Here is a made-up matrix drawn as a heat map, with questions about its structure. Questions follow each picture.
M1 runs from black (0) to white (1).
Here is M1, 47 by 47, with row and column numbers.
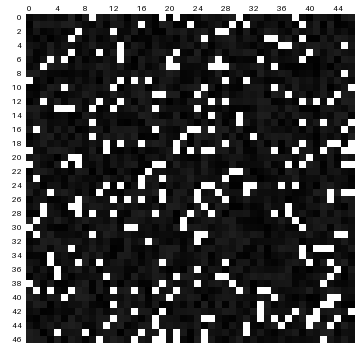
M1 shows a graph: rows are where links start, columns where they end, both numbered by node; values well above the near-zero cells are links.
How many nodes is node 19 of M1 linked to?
11
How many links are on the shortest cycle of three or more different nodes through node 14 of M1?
5
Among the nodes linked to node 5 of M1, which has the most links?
node 21
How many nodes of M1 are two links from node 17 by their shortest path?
8
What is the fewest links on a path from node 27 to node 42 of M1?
3
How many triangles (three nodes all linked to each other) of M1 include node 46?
6
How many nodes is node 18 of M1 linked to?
9
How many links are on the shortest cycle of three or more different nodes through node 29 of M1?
5
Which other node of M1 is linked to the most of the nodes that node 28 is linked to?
node 43
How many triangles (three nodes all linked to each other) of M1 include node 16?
2
